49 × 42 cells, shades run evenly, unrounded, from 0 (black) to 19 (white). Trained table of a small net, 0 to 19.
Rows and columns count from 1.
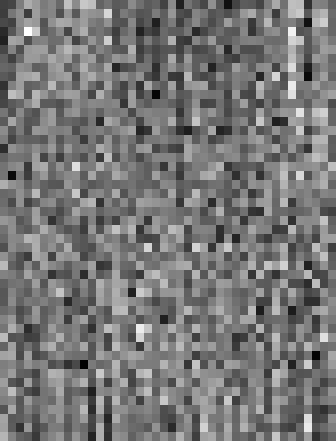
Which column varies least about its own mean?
6
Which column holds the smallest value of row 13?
23
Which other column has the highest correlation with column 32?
16
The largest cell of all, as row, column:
4, 4
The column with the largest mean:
41
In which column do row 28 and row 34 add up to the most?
29
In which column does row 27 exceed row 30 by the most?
13
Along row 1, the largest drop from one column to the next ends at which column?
39
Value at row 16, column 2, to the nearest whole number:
5
